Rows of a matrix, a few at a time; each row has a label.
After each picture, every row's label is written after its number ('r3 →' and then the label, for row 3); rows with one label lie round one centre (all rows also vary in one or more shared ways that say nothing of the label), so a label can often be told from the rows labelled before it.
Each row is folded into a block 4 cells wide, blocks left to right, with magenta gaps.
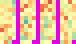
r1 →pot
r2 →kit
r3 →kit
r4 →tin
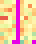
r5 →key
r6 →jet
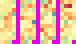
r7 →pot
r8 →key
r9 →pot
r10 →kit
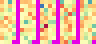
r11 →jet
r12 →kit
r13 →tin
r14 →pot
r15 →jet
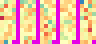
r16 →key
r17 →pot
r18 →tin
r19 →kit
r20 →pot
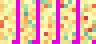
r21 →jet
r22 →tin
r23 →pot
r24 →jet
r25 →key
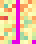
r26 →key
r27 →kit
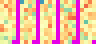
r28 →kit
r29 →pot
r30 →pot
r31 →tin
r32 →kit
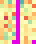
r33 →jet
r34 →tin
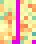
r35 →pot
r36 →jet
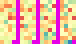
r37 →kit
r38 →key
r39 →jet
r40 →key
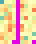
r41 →pot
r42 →jet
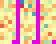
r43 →jet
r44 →pot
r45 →key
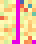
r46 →key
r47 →pot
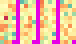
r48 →jet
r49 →pot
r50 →jet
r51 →pot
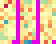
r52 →kit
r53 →key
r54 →pot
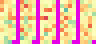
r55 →kit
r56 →kit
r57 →key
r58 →tin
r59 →pot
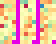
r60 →jet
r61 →pot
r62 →tin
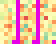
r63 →pot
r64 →key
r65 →jet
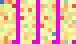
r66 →tin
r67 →key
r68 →jet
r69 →key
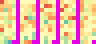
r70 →kit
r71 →jet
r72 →kit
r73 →kit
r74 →jet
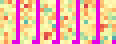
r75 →tin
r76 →kit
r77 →tin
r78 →jet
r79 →kit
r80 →jet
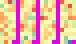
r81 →tin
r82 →jet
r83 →key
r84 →kit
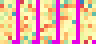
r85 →pot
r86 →jet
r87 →pot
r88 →key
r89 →pot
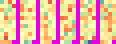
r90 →tin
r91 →key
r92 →tin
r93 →key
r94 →key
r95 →pot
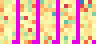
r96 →jet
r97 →jet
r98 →pot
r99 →kit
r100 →pot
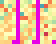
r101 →pot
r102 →key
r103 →tin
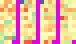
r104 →kit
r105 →pot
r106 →pot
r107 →key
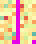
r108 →jet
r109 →jet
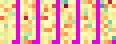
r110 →key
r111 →jet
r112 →key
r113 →pot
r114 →tin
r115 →tin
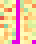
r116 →key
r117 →tin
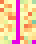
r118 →kit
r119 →pot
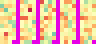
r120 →tin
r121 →key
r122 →jet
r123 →tin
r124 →key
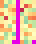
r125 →jet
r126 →kit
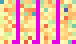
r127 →pot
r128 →pot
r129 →tin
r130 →tin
